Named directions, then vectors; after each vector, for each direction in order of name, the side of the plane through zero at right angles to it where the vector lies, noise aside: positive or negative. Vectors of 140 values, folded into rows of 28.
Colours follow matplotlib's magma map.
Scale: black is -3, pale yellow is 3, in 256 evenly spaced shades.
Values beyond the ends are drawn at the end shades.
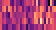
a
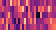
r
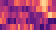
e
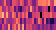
negative, positive, negative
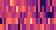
negative, negative, positive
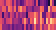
positive, negative, positive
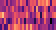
negative, positive, negative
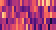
negative, positive, negative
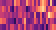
positive, positive, positive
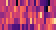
positive, negative, positive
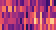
positive, negative, positive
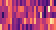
positive, negative, positive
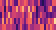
negative, negative, positive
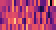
negative, negative, negative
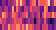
negative, positive, negative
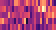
positive, positive, positive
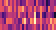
positive, negative, positive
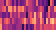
positive, negative, positive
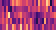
negative, positive, positive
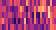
positive, positive, positive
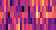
positive, positive, negative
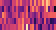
negative, positive, negative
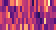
negative, positive, positive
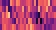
negative, positive, positive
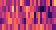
negative, negative, negative
